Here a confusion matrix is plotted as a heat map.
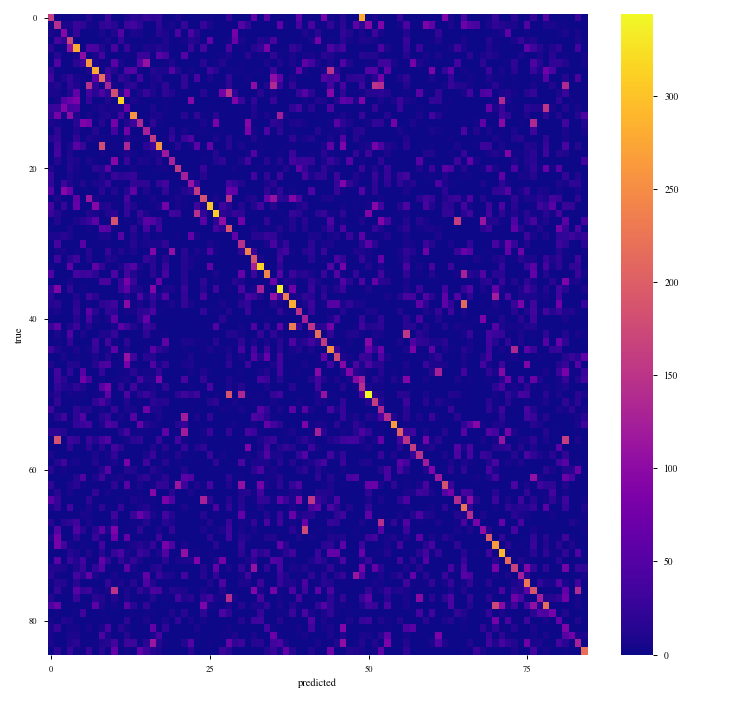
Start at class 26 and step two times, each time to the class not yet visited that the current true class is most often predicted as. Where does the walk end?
2
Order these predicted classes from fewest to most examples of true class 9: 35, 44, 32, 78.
78, 44, 32, 35
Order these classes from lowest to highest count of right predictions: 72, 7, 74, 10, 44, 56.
74, 56, 10, 72, 44, 7
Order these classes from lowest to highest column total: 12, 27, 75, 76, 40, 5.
27, 5, 40, 75, 76, 12
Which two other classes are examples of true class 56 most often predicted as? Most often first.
1, 81
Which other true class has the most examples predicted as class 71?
11
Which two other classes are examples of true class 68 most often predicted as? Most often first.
40, 10
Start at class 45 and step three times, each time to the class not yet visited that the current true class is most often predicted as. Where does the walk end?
70
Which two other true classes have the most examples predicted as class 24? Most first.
64, 78
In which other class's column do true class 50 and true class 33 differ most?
28
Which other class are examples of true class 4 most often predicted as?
3
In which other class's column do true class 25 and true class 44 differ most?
73
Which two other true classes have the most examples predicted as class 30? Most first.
50, 62
